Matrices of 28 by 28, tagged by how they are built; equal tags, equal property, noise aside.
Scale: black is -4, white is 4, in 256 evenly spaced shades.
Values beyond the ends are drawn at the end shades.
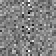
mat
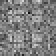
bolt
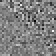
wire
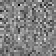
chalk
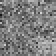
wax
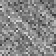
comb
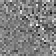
wire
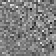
wire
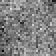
wax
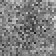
wax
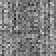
bolt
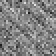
comb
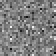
mat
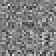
chalk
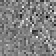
wire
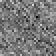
comb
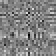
chalk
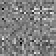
chalk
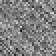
comb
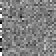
mat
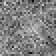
wax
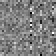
mat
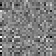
chalk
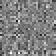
chalk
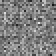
bolt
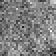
wax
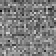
bolt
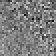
wire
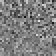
wire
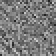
comb
